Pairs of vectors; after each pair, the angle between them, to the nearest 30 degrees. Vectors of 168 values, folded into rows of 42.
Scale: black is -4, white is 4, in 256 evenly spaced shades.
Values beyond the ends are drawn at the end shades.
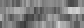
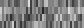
60 degrees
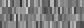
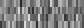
60 degrees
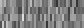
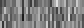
150 degrees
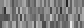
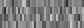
30 degrees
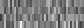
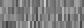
90 degrees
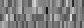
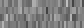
30 degrees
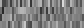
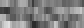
90 degrees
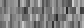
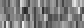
60 degrees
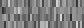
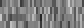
90 degrees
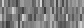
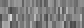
120 degrees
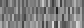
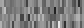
90 degrees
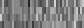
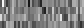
60 degrees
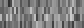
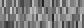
60 degrees
